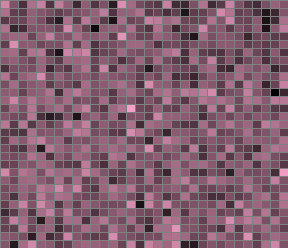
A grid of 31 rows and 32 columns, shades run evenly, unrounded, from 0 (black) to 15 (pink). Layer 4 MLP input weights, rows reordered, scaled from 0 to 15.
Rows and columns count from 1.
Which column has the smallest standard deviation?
27
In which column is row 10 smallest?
22
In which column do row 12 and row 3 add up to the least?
31
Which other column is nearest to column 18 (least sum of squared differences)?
29
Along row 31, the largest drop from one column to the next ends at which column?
21
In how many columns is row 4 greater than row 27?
16
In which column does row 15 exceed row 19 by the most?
18
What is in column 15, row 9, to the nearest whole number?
8
